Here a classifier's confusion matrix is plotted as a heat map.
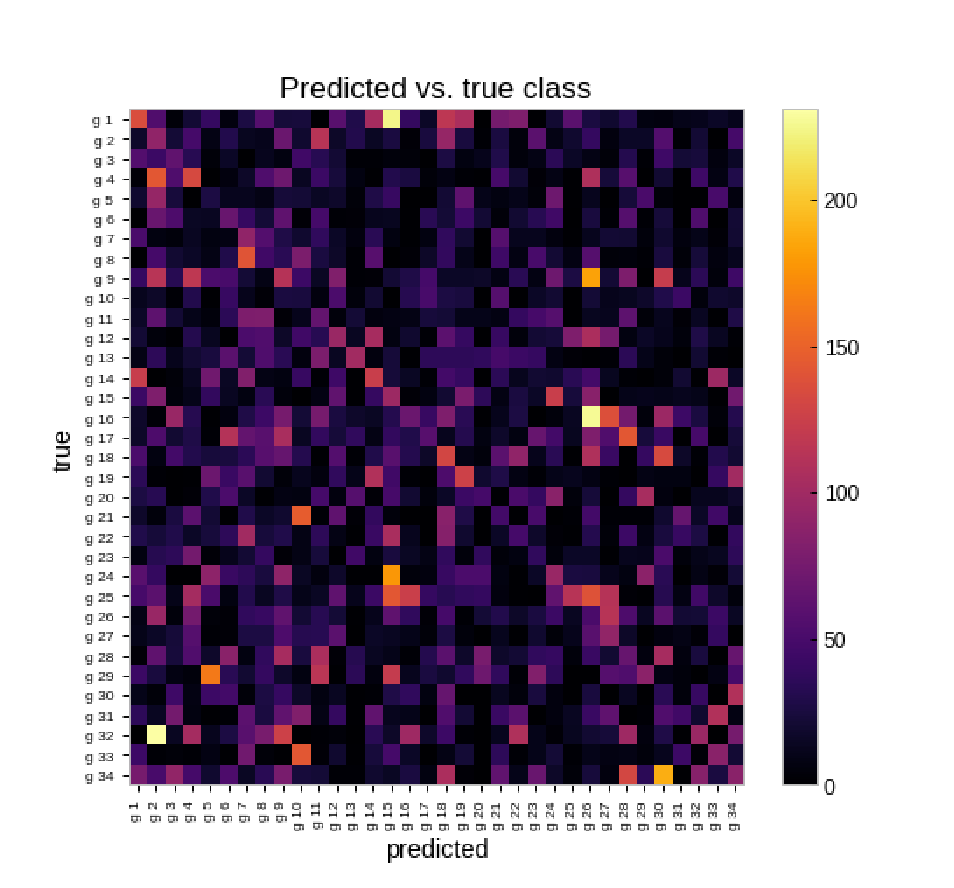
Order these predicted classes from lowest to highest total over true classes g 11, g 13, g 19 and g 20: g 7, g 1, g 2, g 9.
g 9, g 1, g 2, g 7
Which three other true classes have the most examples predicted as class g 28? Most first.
g 17, g 34, g 32
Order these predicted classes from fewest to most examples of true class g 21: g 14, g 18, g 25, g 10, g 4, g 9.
g 25, g 9, g 14, g 4, g 18, g 10
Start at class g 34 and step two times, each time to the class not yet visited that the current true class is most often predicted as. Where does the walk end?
g 18
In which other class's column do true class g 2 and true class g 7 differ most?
g 11
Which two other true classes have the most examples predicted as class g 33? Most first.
g 31, g 14
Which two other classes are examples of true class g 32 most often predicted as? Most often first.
g 2, g 9
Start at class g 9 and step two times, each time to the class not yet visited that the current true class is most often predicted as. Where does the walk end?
g 27
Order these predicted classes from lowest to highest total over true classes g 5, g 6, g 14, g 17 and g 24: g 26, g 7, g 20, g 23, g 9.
g 20, g 23, g 26, g 7, g 9
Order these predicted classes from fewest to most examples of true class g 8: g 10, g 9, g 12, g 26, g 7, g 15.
g 15, g 12, g 9, g 26, g 10, g 7
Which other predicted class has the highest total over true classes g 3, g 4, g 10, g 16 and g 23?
g 26
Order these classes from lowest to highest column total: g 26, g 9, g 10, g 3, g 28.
g 3, g 10, g 28, g 9, g 26
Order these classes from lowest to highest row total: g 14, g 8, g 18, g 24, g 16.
g 8, g 14, g 24, g 18, g 16
